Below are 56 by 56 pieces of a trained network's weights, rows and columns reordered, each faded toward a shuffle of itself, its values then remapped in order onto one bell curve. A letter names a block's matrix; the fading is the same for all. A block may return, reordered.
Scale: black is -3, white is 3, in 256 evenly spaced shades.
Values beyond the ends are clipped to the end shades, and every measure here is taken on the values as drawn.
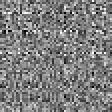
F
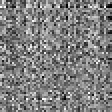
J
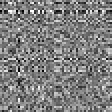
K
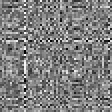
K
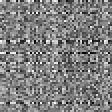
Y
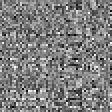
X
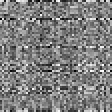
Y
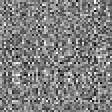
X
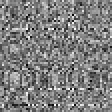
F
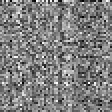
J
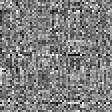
F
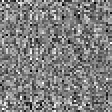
X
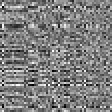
K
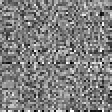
F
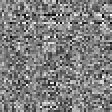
F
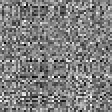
Y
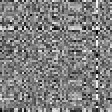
K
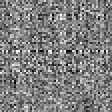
J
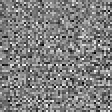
X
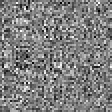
X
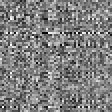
J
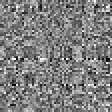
F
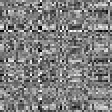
K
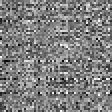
Y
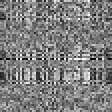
Y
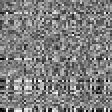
Y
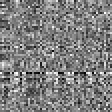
J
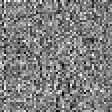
X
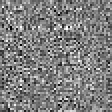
X
